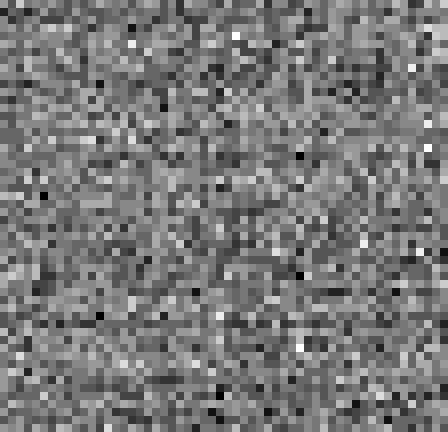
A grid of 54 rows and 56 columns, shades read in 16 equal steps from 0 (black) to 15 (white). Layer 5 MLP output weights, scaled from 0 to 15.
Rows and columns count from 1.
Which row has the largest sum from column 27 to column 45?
23
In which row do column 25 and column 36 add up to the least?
54
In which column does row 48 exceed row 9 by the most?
43
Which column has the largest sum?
14
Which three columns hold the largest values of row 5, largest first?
30, 55, 56
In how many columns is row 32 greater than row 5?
23
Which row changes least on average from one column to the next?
36
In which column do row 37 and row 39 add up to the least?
5
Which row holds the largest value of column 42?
8
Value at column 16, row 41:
6
